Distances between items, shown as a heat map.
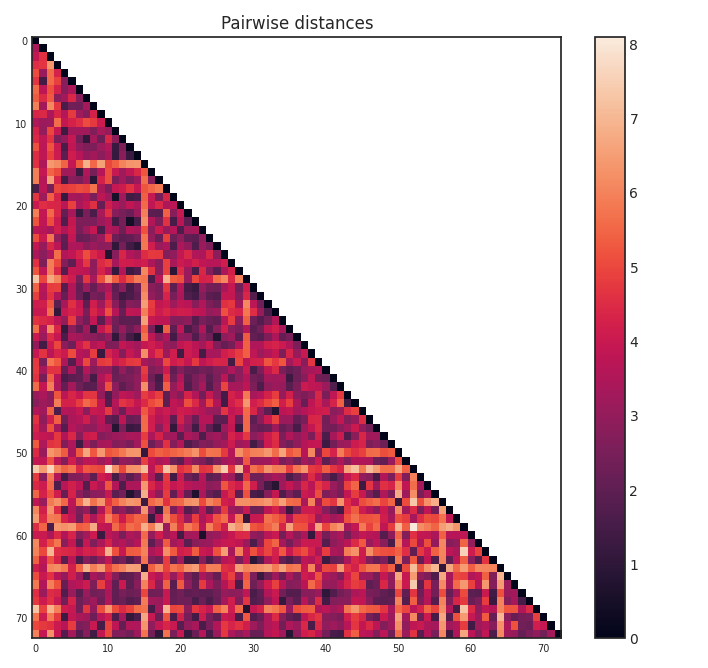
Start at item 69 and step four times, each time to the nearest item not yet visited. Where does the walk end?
6
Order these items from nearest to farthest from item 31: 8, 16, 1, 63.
63, 8, 16, 1
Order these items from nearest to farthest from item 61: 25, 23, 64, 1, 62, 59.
23, 25, 1, 62, 59, 64
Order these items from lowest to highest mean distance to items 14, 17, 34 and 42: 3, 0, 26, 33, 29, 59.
33, 3, 26, 29, 0, 59
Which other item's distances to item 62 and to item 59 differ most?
52
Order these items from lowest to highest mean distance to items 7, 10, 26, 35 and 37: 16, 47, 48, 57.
47, 48, 57, 16
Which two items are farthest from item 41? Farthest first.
59, 2
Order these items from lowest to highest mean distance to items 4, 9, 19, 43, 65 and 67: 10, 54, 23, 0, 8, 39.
23, 8, 10, 54, 39, 0
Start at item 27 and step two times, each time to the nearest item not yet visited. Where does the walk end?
5
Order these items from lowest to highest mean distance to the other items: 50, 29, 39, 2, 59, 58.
39, 58, 29, 2, 50, 59
